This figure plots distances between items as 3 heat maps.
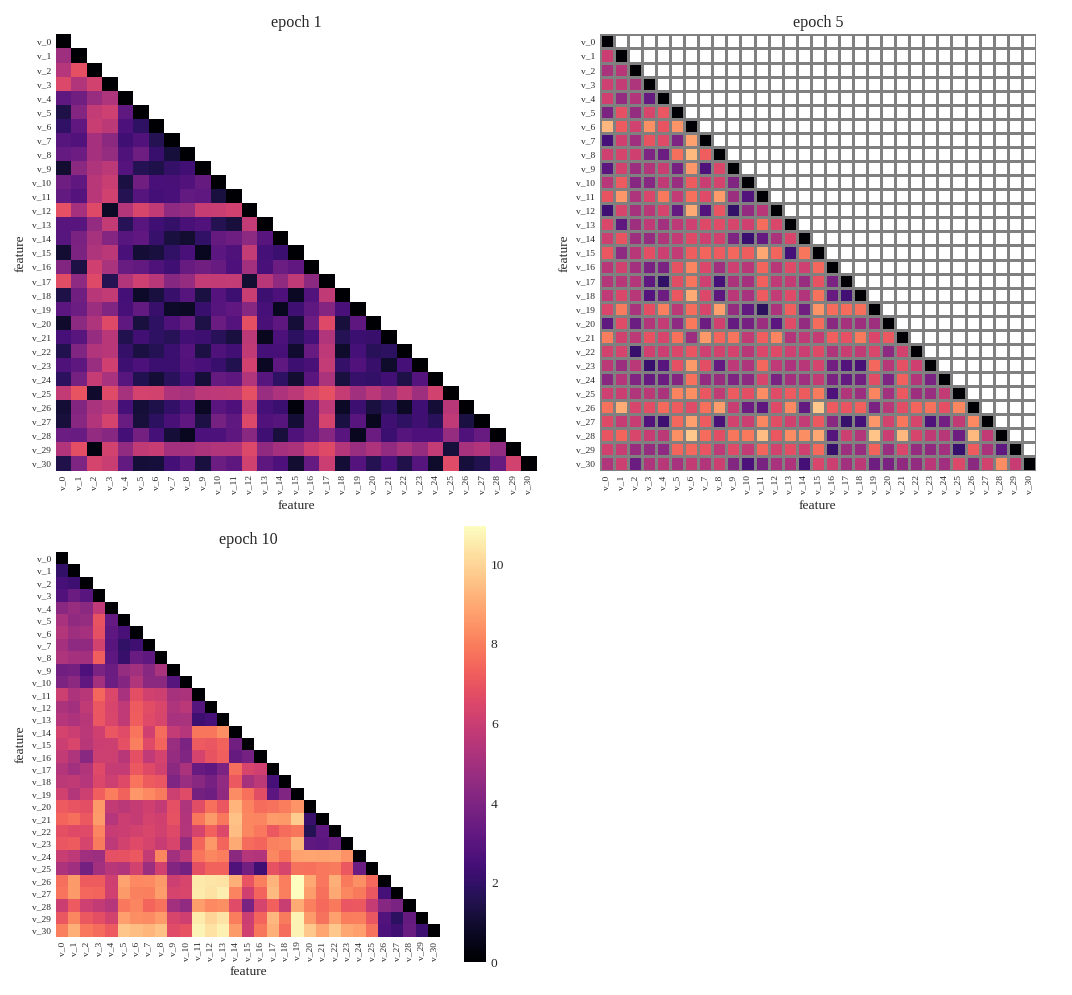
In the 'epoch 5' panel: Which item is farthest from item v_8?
v_6
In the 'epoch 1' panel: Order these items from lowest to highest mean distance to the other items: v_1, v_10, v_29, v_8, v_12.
v_8, v_10, v_1, v_29, v_12
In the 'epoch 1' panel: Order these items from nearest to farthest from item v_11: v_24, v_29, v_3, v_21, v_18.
v_21, v_18, v_24, v_29, v_3
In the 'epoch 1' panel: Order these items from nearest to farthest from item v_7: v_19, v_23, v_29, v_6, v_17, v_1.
v_19, v_6, v_23, v_1, v_17, v_29
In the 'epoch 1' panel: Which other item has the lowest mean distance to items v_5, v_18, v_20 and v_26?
v_15
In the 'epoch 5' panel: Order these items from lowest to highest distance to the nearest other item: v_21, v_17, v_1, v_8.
v_17, v_8, v_1, v_21
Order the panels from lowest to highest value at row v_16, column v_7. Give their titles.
epoch 1, epoch 10, epoch 5
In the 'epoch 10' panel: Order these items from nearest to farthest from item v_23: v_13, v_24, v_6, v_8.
v_8, v_6, v_13, v_24
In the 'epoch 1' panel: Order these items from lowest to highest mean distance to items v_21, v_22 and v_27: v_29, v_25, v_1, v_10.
v_10, v_1, v_29, v_25
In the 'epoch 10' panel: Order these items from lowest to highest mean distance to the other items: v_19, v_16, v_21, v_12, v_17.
v_16, v_17, v_12, v_21, v_19
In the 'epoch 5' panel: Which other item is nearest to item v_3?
v_23
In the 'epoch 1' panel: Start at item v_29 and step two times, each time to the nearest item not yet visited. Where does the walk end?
v_25
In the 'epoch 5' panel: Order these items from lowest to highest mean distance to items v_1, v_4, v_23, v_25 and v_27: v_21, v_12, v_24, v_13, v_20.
v_24, v_13, v_20, v_12, v_21
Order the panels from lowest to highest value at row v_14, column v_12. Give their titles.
epoch 1, epoch 5, epoch 10
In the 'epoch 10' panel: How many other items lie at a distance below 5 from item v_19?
5
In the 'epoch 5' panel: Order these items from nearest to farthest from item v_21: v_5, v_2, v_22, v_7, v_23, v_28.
v_2, v_22, v_23, v_5, v_7, v_28
